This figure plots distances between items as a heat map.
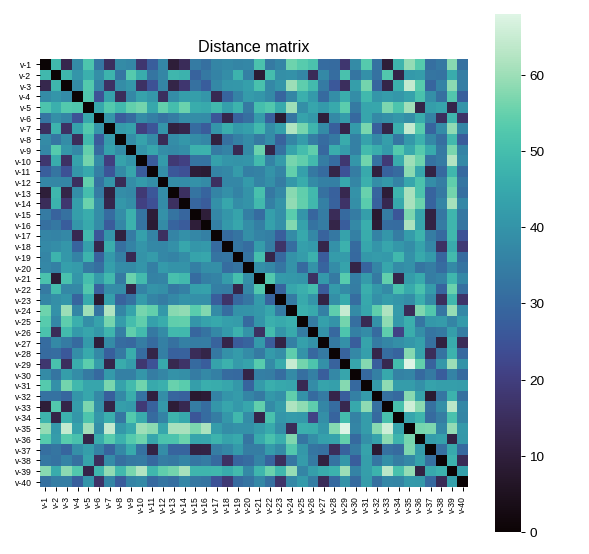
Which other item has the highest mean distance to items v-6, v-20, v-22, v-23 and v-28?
v-39
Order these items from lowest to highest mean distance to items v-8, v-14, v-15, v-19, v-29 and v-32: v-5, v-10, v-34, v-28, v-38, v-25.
v-28, v-10, v-38, v-34, v-25, v-5
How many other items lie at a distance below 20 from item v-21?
3
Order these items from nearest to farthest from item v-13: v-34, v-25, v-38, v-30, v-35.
v-38, v-30, v-34, v-25, v-35
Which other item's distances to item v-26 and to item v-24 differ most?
v-35
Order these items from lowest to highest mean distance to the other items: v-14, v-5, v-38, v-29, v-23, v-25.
v-38, v-23, v-14, v-29, v-25, v-5
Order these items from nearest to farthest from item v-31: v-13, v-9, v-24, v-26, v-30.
v-30, v-26, v-24, v-9, v-13
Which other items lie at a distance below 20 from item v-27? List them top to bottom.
v-6, v-18, v-23, v-38, v-40
